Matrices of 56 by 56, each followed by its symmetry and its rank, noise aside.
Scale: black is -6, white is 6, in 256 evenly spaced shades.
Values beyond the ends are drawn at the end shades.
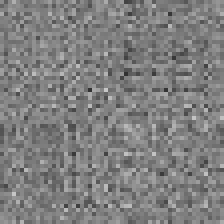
symmetric, rank five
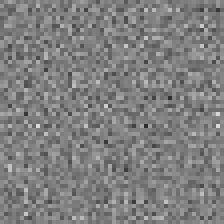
no symmetry, rank seven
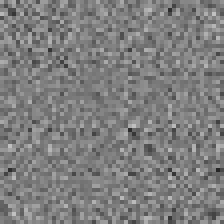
symmetric, rank seven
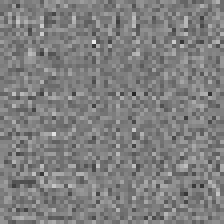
no symmetry, rank six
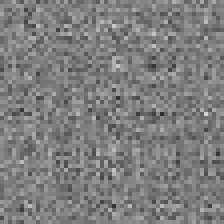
no symmetry, rank seven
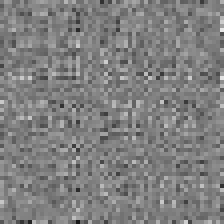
antisymmetric, rank six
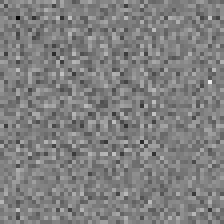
symmetric, rank five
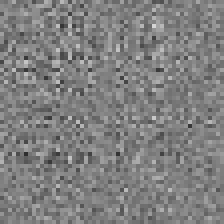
antisymmetric, rank six
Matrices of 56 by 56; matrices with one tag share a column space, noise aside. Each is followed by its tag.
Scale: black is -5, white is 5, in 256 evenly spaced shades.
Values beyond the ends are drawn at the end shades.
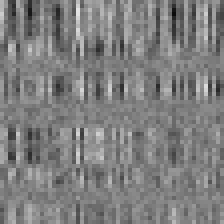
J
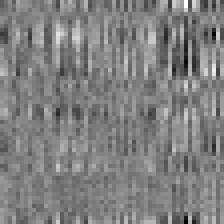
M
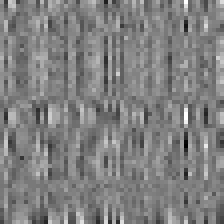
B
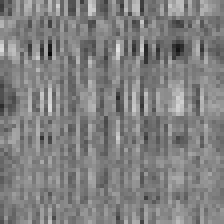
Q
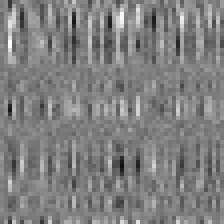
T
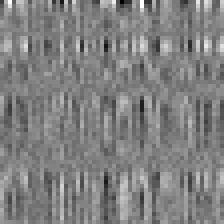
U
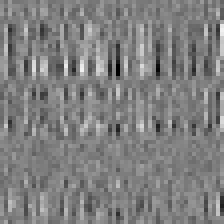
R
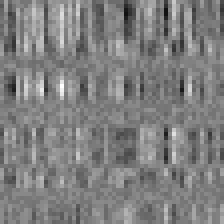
J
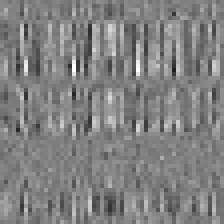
R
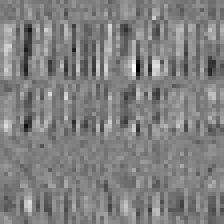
R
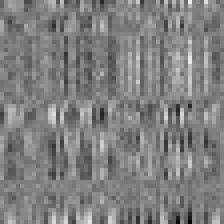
B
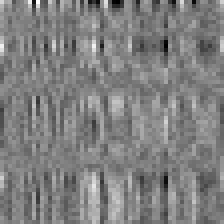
U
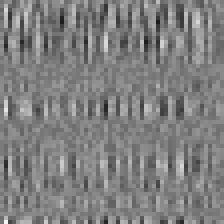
T
